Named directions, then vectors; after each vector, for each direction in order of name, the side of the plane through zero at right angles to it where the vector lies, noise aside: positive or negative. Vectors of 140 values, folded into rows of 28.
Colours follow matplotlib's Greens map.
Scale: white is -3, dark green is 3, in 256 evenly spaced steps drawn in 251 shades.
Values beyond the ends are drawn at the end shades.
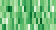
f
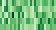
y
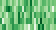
positive, positive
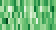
negative, positive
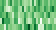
negative, negative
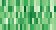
positive, negative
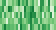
positive, negative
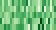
positive, positive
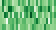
positive, negative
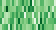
positive, positive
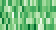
negative, negative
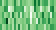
negative, positive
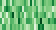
positive, positive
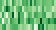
positive, positive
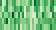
negative, positive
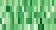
positive, positive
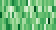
negative, positive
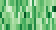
negative, negative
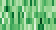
positive, positive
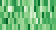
negative, positive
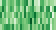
positive, negative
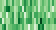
positive, positive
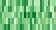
positive, negative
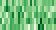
positive, positive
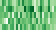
positive, negative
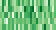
positive, negative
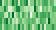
negative, positive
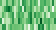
positive, positive
